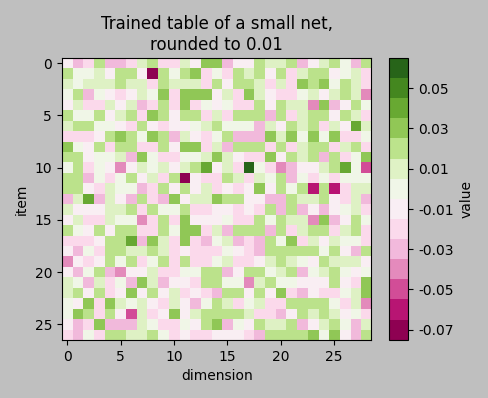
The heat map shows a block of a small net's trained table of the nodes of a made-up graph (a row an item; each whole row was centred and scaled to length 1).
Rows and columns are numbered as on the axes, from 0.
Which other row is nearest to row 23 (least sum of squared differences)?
13
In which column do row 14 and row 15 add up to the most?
11
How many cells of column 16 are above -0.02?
17
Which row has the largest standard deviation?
10
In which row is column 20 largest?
22
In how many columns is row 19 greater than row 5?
6
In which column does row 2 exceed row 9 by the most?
24
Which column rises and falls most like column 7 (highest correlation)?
25
